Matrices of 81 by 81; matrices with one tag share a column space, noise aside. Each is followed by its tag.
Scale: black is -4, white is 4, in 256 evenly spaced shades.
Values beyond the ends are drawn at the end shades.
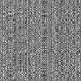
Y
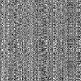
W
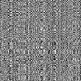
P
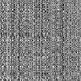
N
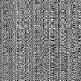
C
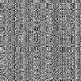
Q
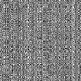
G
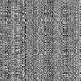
Y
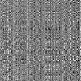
P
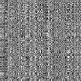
N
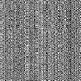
C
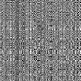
P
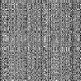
Q
